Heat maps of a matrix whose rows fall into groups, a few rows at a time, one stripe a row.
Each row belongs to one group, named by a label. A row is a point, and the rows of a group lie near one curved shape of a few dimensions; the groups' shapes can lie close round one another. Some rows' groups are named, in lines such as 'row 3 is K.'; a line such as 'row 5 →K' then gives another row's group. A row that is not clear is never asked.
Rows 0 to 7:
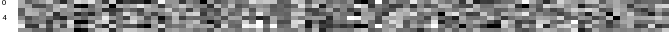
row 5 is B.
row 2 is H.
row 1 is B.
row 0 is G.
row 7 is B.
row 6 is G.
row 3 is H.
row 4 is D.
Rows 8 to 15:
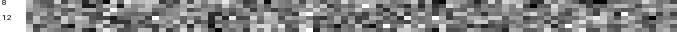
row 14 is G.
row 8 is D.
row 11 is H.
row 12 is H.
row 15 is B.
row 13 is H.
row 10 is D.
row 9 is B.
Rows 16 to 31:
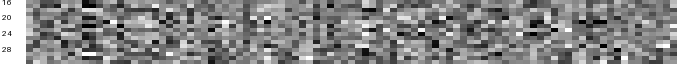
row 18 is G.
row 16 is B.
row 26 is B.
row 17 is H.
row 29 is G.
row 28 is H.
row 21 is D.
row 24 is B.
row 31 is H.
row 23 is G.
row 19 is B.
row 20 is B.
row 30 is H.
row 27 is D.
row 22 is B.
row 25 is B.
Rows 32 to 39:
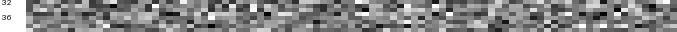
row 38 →H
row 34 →H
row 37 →B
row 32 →D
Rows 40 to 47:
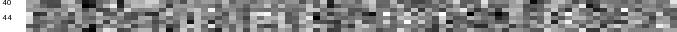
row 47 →B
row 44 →B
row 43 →G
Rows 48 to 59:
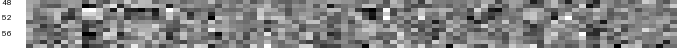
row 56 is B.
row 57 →B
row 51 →G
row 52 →G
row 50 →G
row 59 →H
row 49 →B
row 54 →B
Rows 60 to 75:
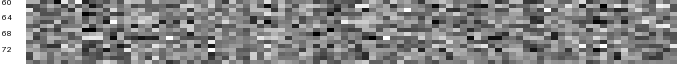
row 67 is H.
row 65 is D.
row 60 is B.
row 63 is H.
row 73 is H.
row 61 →D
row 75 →B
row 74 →H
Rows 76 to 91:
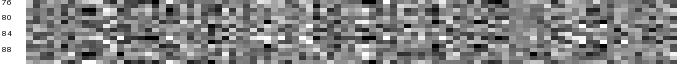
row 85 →G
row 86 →H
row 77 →B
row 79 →B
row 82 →H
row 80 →B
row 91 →G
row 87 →D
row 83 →H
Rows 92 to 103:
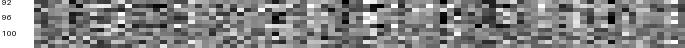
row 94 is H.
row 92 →D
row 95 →D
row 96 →D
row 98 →G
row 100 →B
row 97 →D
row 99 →B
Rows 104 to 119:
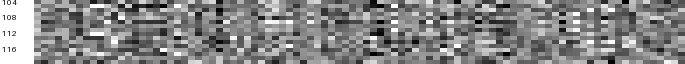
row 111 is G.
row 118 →D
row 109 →G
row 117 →G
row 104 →H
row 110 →B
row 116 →H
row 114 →H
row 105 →G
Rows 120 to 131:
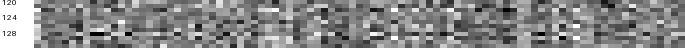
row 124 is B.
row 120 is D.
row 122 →G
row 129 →G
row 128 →B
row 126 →G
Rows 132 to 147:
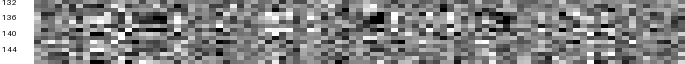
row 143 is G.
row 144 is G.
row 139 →G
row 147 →B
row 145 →H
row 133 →B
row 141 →D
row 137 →G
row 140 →B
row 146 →G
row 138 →D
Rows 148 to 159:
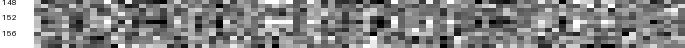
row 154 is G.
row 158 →B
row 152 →G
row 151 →D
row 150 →D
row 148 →G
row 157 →B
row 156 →H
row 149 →H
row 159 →D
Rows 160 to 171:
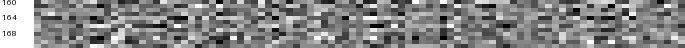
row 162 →D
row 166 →G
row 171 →G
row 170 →H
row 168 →D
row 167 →D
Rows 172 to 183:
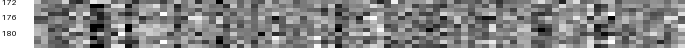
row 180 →D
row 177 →D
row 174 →B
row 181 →H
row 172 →G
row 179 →B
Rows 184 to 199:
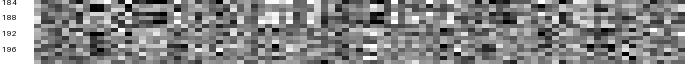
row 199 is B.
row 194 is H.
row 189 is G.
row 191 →D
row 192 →B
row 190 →H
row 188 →G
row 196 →D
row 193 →B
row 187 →G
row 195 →D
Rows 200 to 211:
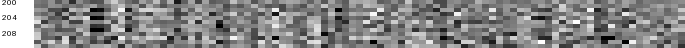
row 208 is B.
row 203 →B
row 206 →H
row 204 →B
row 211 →B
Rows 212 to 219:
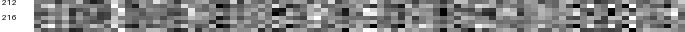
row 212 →B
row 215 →D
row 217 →B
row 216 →H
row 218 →H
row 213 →H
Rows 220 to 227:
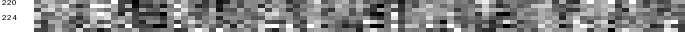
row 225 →D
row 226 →G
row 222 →H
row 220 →H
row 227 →D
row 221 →G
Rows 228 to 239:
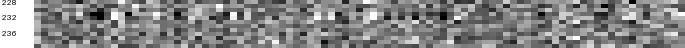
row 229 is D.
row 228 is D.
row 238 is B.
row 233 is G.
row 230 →D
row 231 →B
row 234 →D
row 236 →D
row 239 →H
